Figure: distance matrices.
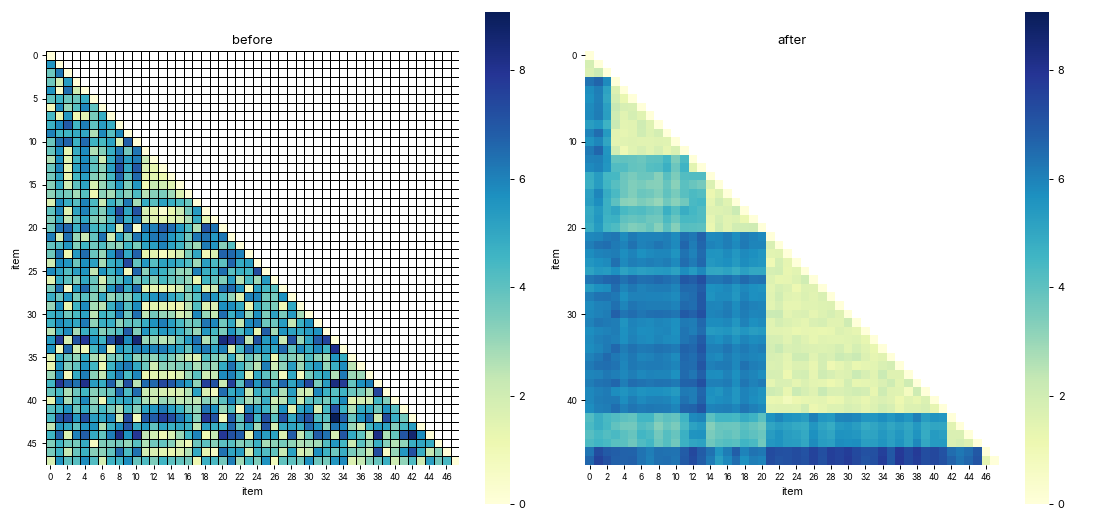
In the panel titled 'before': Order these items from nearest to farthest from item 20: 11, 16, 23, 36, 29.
16, 36, 29, 11, 23
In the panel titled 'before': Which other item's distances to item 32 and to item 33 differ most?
24
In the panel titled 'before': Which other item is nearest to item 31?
41
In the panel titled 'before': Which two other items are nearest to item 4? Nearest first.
1, 34
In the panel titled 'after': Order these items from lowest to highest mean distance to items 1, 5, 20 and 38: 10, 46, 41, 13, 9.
10, 9, 41, 13, 46
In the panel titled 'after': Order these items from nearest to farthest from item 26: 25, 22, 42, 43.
22, 25, 43, 42
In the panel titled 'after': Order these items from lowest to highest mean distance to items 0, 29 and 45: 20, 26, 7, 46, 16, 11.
26, 20, 16, 7, 11, 46
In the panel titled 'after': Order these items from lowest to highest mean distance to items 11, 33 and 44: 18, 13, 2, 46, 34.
34, 18, 2, 13, 46
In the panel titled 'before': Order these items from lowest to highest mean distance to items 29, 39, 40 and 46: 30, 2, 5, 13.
13, 2, 30, 5
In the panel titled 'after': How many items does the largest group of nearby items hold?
21
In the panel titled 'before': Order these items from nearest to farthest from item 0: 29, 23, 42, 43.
43, 29, 23, 42
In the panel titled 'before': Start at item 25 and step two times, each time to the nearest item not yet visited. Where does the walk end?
5
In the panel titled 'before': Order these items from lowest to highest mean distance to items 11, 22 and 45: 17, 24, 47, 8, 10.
47, 17, 8, 10, 24
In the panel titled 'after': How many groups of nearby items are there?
7
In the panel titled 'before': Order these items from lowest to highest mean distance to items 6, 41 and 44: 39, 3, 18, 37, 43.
37, 18, 39, 43, 3
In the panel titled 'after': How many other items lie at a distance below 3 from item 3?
8
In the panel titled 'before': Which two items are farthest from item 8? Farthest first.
33, 44
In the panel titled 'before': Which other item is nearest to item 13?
18
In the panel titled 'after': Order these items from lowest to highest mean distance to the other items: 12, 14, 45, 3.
14, 45, 3, 12
